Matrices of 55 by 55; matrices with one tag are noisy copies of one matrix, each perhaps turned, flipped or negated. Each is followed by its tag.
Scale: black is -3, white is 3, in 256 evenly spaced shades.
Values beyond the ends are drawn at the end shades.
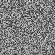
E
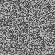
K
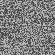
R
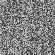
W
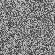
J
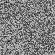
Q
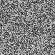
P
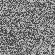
Q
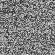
W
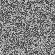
P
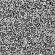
R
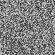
Q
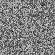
W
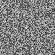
E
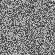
J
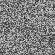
W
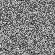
J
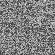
W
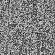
R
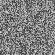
K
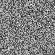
E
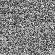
W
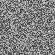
E
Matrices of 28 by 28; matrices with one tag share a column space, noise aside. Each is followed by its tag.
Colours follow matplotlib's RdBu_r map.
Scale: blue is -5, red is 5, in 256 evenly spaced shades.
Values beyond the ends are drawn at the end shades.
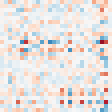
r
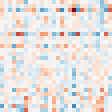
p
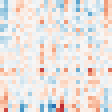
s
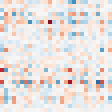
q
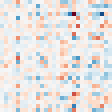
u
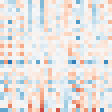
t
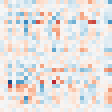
q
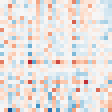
t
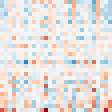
t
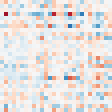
u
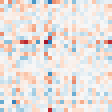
r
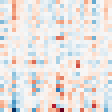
t
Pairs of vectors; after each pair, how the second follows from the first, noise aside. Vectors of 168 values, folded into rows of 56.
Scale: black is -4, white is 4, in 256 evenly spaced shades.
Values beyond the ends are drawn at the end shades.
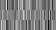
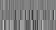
reversed, negated, partly zeroed.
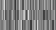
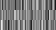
wrapped around, negated.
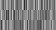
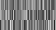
wrapped around, negated.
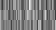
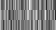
copied.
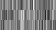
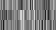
copied.
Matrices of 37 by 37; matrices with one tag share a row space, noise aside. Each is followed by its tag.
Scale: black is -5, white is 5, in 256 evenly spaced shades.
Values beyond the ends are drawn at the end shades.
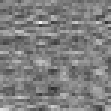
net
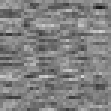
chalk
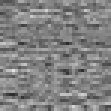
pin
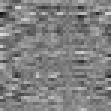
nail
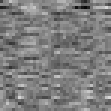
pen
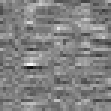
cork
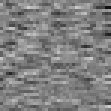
pen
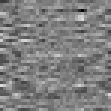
nail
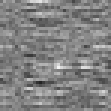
cork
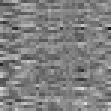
nail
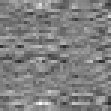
net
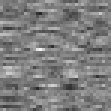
chalk
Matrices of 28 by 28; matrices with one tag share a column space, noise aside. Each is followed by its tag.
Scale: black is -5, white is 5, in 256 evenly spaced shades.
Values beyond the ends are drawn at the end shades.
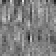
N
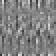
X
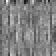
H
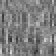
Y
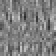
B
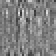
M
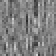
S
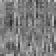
S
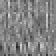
S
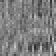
S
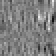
B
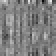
H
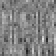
Y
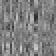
B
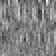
N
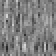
S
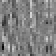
S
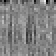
H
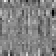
M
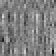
Y
